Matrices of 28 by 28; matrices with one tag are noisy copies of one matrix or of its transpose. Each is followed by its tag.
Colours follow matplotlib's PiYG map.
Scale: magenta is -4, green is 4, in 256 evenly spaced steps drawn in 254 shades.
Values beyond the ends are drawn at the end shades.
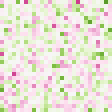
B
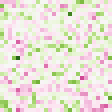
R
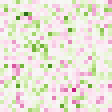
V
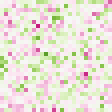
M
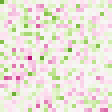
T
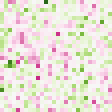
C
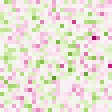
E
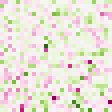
B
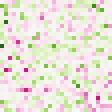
R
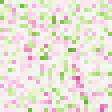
T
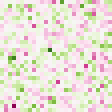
B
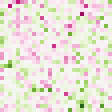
C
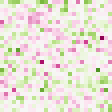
C
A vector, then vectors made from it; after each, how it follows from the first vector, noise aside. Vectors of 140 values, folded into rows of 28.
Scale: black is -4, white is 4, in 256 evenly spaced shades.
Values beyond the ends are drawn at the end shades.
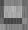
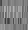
partly zeroed.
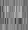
partly zeroed.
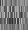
sign-scrambled.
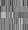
wrapped around, negated, partly zeroed.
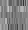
wrapped around, negated, partly zeroed.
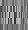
sign-scrambled.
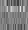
wrapped around, negated, partly zeroed.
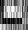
scaled up.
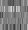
wrapped around, negated, partly zeroed.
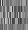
sign-scrambled.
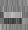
partly zeroed.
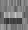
partly zeroed.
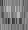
partly zeroed.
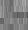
wrapped around, shrunk.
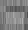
reversed, shrunk.
